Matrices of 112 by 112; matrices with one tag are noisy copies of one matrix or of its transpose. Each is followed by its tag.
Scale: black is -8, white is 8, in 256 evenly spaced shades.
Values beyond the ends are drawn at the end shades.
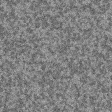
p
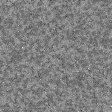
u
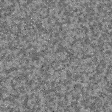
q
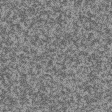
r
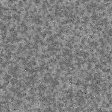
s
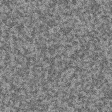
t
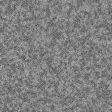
q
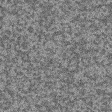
p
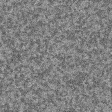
u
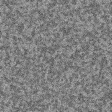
t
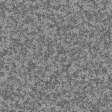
t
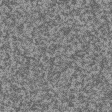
t
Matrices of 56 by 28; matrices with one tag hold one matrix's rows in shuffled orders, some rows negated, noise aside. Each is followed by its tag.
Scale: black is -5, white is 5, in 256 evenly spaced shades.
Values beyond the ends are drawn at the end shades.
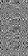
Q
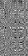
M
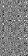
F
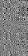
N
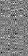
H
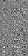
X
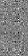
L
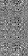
L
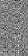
L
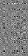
X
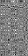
H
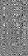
X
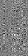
X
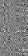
N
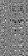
M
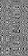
Q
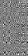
N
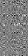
X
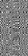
Q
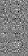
L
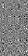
F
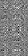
L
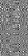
Q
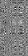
M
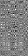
H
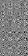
F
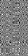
Q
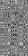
H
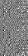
N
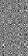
F
